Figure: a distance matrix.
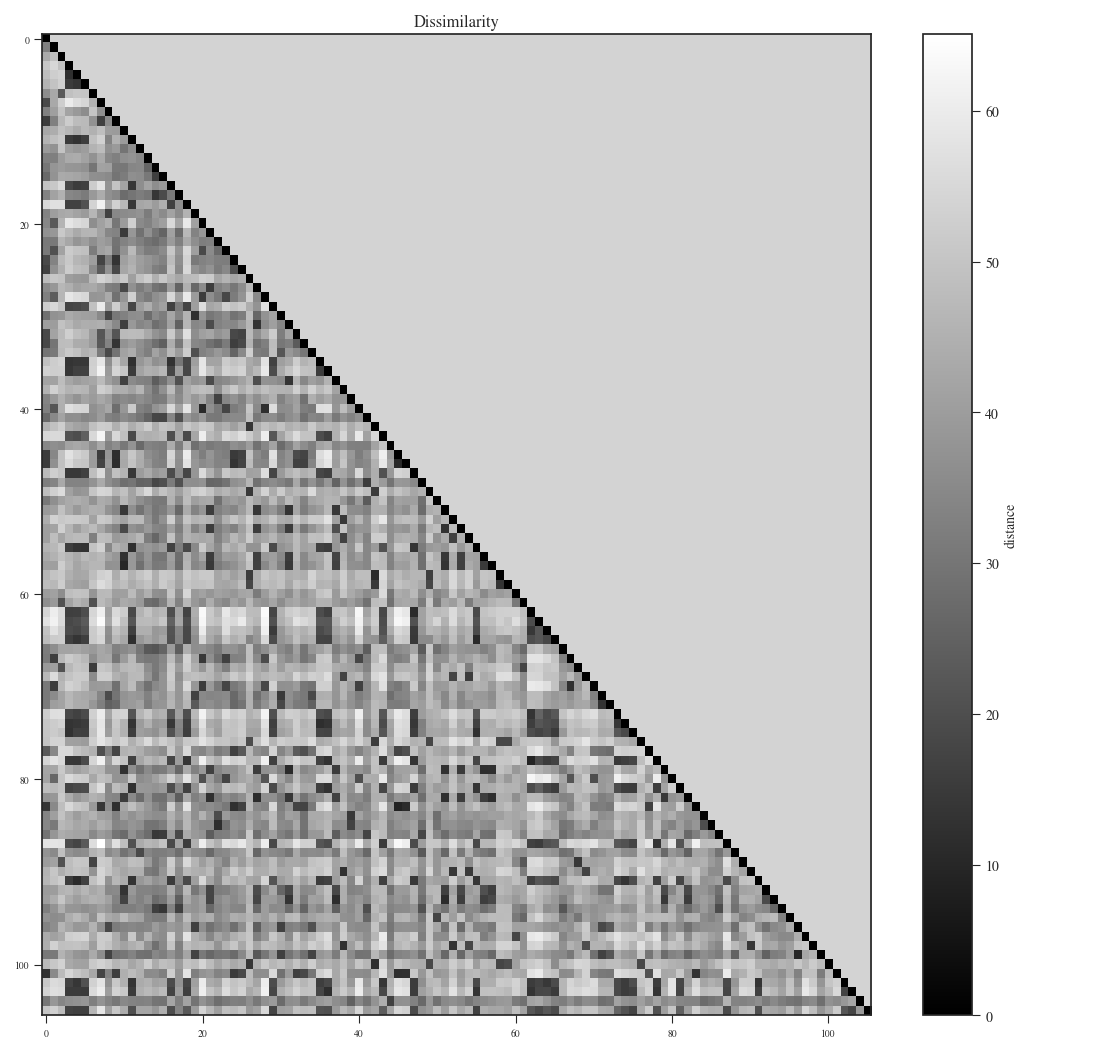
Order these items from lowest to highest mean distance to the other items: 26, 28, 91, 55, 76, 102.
55, 91, 102, 28, 26, 76
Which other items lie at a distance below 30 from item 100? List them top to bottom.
26, 42, 49, 58, 59, 76
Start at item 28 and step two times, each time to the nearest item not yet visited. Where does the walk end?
20
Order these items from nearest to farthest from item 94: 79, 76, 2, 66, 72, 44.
66, 79, 44, 72, 2, 76
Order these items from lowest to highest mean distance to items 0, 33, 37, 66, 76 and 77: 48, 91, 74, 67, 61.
48, 67, 61, 91, 74
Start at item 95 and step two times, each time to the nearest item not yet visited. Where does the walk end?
41
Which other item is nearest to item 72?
71
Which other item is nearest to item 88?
12
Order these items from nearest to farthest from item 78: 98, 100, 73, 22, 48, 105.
73, 105, 48, 22, 100, 98
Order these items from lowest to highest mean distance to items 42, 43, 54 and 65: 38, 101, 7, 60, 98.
38, 98, 60, 101, 7
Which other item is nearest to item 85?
22
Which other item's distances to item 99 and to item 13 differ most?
96
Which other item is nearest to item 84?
39
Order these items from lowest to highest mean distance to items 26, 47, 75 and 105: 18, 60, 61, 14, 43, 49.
18, 43, 49, 14, 61, 60
